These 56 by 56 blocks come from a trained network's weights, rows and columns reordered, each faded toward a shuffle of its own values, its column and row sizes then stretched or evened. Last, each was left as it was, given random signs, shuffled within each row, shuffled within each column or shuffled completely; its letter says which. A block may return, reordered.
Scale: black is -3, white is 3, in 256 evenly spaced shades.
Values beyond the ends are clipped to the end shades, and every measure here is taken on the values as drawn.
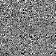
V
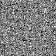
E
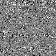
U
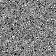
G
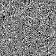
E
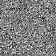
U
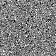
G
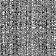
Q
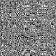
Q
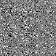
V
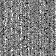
E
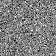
G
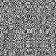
Q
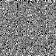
V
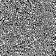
E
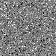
G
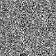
E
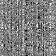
Q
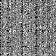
Q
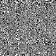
V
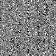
E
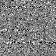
U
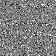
U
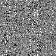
E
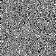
E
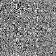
V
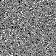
G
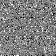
U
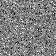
G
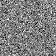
G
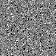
E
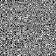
Q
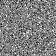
G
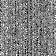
E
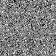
U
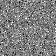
G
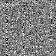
E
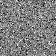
G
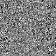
V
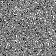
G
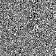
E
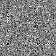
V
